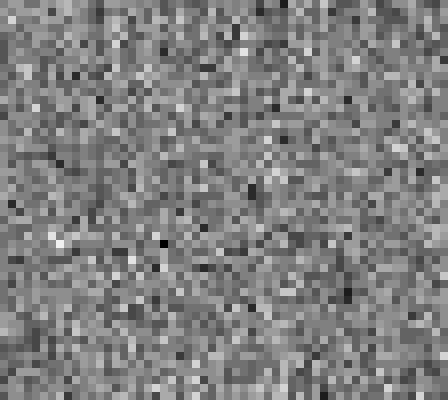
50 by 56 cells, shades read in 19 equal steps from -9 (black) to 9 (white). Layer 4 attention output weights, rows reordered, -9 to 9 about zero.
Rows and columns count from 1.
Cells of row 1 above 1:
13
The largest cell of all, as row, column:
31, 8
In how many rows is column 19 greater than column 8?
23
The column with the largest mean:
15
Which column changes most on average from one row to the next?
26
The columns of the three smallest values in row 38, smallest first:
44, 20, 42
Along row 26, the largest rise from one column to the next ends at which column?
3
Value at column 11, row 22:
-2
